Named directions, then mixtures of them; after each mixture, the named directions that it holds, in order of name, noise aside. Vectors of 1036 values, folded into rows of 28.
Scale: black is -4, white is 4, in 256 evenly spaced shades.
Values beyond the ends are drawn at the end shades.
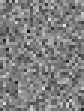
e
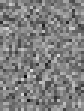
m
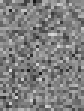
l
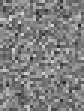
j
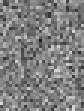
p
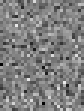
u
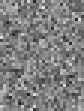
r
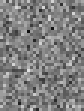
e, r.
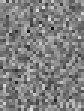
e, m, r.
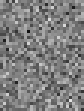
e.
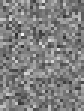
j, r.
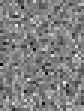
u.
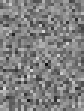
m, r.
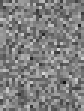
e, j.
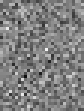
l, m, r.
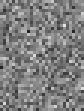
e, p.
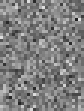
r.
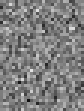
m.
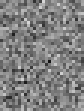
l, m, r.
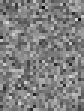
r.
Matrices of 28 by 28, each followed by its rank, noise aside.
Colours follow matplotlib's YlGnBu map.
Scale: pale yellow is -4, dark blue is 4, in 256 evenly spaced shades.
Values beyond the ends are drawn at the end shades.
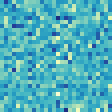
eight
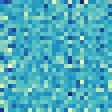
six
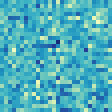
eight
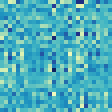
four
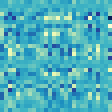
three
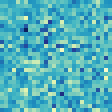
six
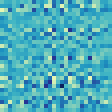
three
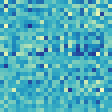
four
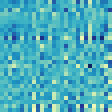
three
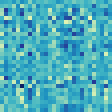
four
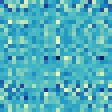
three
